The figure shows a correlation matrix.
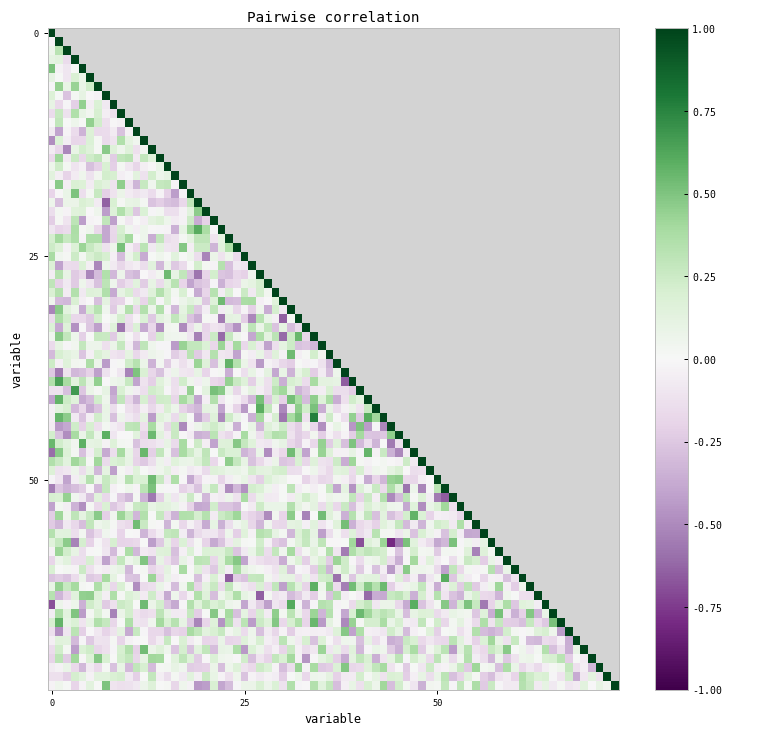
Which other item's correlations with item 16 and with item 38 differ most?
66
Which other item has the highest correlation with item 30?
22
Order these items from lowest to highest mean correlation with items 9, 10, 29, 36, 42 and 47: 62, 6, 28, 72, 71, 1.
28, 71, 72, 6, 62, 1
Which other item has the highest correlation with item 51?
61
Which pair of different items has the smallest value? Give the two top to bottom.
44, 57
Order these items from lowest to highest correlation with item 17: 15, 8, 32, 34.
8, 34, 32, 15
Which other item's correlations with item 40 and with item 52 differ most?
57
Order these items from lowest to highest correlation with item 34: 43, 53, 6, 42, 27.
53, 6, 27, 42, 43
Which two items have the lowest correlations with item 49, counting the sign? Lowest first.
8, 6
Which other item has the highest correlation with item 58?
65
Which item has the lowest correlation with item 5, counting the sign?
27
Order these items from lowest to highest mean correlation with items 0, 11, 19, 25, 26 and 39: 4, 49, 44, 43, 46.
43, 44, 49, 4, 46
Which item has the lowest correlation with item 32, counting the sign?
30
